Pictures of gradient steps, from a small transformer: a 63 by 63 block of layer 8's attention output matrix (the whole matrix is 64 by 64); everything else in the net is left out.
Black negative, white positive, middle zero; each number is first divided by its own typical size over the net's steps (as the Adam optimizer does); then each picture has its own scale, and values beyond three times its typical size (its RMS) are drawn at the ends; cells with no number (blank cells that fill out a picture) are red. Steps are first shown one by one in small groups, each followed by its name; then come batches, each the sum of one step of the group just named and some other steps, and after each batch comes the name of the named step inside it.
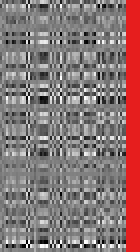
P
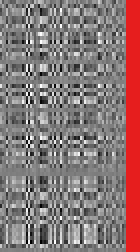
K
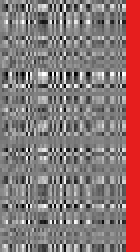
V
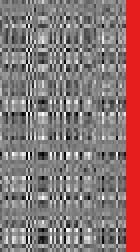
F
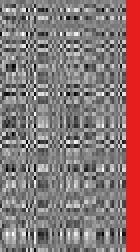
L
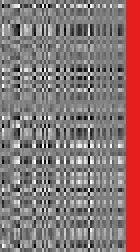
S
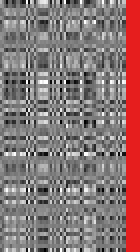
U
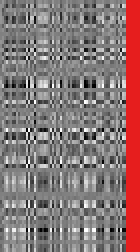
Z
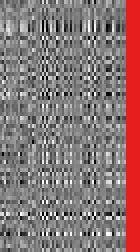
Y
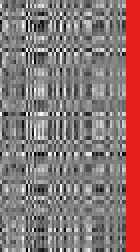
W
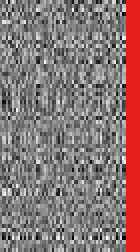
V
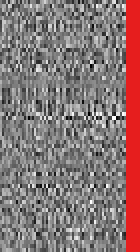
W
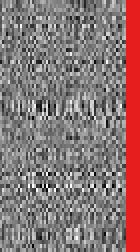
F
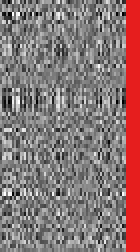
K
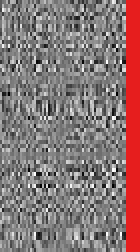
L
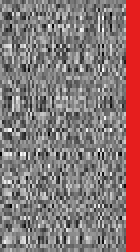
F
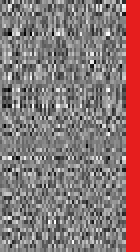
V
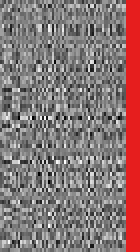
S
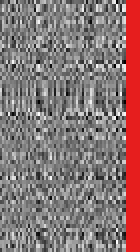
F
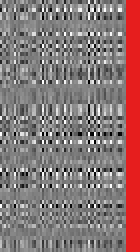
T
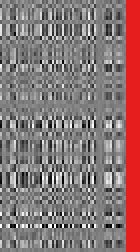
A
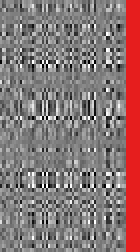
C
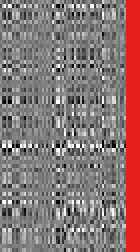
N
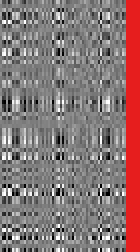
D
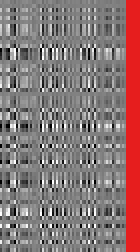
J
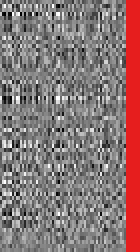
N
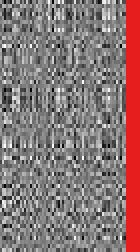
N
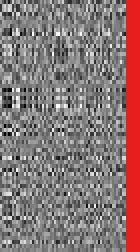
T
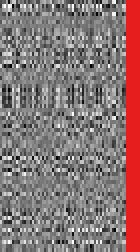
N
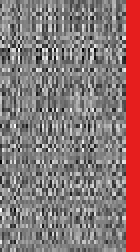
J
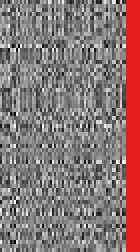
J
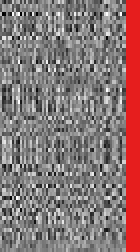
C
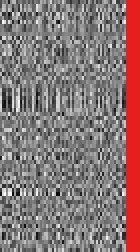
D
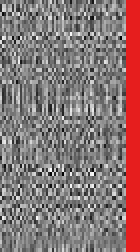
T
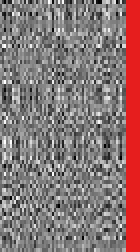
T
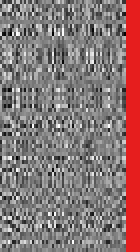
A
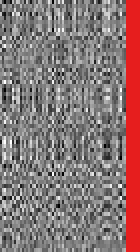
T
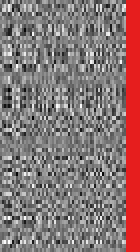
C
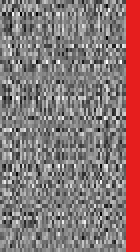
C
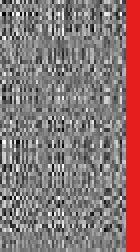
A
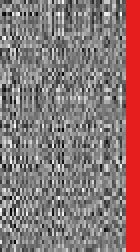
J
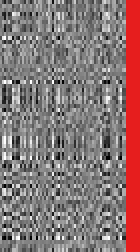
D
